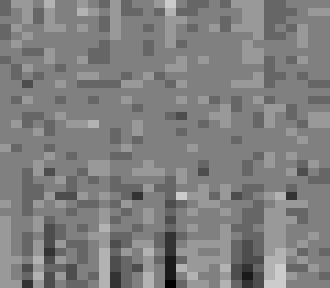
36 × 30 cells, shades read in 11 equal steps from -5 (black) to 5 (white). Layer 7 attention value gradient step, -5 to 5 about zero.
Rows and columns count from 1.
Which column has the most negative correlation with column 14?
23
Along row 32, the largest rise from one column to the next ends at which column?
17
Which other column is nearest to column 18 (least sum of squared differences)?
1
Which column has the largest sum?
26
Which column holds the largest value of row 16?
9
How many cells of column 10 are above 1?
6
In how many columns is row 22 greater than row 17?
6
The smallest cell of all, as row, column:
36, 16
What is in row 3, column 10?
-1
